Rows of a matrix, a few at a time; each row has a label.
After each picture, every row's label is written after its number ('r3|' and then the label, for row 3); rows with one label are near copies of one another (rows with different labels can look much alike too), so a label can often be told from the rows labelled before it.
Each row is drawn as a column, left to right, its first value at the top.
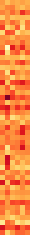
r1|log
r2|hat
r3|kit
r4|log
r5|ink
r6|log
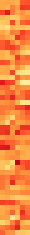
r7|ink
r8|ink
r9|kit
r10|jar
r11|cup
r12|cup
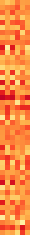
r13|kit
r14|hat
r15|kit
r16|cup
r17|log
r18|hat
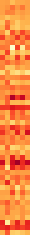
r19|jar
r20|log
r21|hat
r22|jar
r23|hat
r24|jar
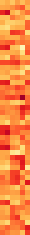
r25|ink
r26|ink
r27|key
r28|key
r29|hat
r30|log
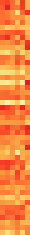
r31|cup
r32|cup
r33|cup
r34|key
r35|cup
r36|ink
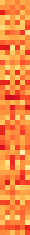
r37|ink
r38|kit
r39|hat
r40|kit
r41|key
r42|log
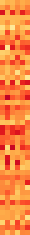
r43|ink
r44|hat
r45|ink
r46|jar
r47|ink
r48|kit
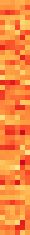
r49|kit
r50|ink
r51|ink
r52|log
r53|jar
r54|key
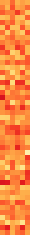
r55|kit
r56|log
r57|cup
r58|ink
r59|log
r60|key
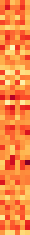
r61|kit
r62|cup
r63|hat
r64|kit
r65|cup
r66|jar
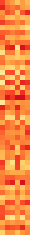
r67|cup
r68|kit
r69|kit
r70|hat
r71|kit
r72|ink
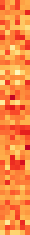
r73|cup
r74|log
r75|hat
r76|cup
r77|jar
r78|ink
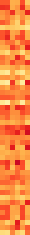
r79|cup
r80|cup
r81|ink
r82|jar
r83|cup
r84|ink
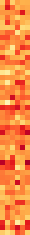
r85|jar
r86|cup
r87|hat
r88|log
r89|ink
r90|jar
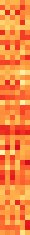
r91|key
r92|ink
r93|key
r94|ink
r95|cup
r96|jar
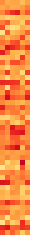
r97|log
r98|kit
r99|ink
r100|ink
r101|jar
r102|kit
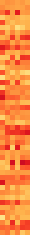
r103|kit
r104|ink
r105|jar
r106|ink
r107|jar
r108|jar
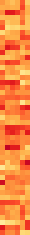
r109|log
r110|ink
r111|ink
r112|ink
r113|cup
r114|jar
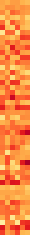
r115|log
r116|key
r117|kit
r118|log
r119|jar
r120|jar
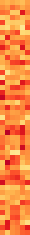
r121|kit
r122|jar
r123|key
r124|key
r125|ink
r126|log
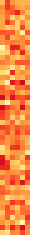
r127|hat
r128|cup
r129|kit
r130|ink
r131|log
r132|key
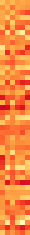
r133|hat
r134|log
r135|key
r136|log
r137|log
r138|kit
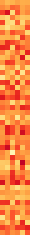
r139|kit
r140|ink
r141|key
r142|kit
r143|jar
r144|log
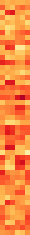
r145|key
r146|ink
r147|ink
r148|hat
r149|hat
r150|key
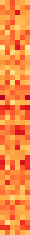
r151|hat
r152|log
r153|cup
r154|ink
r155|jar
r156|hat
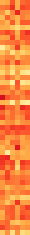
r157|hat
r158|key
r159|cup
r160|ink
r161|cup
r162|cup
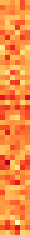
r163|hat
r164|jar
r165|kit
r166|log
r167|cup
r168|hat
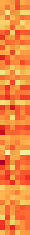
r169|jar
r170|key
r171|log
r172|cup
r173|key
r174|key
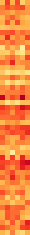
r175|hat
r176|cup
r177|key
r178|cup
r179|hat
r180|jar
